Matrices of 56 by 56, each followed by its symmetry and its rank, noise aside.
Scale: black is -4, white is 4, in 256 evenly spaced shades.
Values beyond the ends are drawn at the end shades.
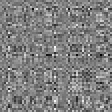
antisymmetric, rank four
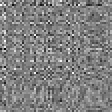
no symmetry, rank four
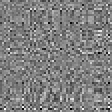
no symmetry, rank five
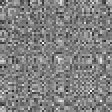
symmetric, rank six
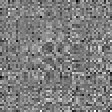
symmetric, rank five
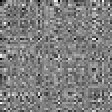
symmetric, rank five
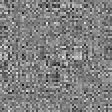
antisymmetric, rank six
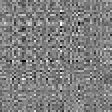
antisymmetric, rank four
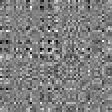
symmetric, rank four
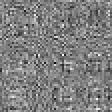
antisymmetric, rank six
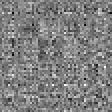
no symmetry, rank five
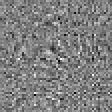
antisymmetric, rank six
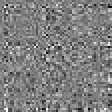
antisymmetric, rank six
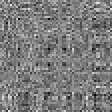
symmetric, rank five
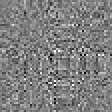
antisymmetric, rank six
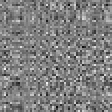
antisymmetric, rank four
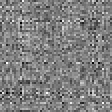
no symmetry, rank five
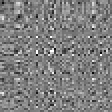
no symmetry, rank four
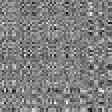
no symmetry, rank four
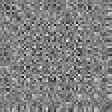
symmetric, rank six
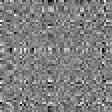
no symmetry, rank four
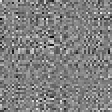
no symmetry, rank four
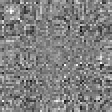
symmetric, rank six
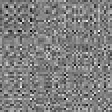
symmetric, rank four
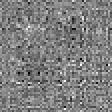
symmetric, rank five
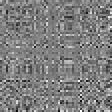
no symmetry, rank five
